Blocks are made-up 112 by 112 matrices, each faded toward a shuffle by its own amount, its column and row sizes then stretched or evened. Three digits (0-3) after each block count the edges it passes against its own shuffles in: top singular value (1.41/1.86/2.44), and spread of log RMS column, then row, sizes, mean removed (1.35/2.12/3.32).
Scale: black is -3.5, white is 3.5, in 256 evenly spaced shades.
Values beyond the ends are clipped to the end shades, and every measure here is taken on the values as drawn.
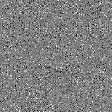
2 1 1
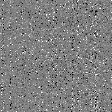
1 2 0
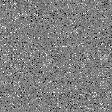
1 0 2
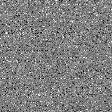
1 0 2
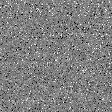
0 0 1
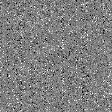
0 2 0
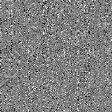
2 2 0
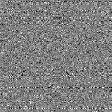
3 0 2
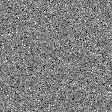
0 0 0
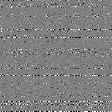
3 1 3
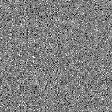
2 1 0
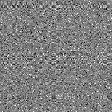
3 0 1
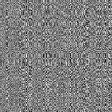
3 3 0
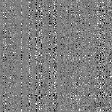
2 3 2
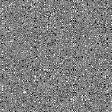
2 2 1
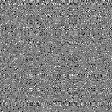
3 0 2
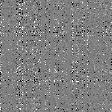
1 3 2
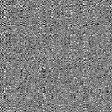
3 2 2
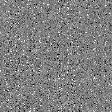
1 2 1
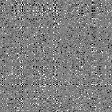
3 2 2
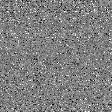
1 0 2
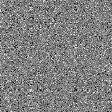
1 1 1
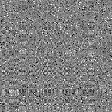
3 0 1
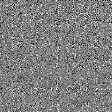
0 2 2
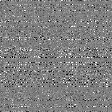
1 1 3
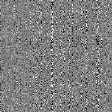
1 3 1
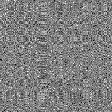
3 1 0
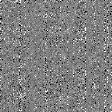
1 3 1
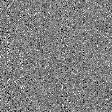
0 2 0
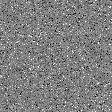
1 0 0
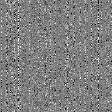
2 3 0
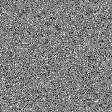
0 0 1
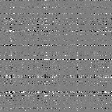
3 2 3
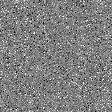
0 1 0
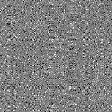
3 1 1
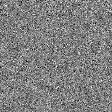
0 1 1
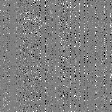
1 3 1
